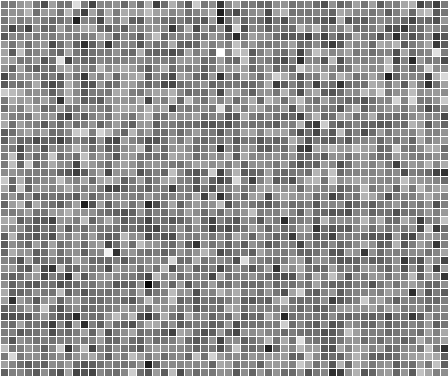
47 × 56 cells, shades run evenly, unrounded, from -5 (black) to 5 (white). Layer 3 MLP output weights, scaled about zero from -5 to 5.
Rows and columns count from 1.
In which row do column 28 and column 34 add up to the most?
7
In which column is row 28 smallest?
36
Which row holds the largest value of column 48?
12
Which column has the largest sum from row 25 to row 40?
54
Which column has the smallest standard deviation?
33
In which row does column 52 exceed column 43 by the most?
11
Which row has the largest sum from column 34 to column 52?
23
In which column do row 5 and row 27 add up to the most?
32
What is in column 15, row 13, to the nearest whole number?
1
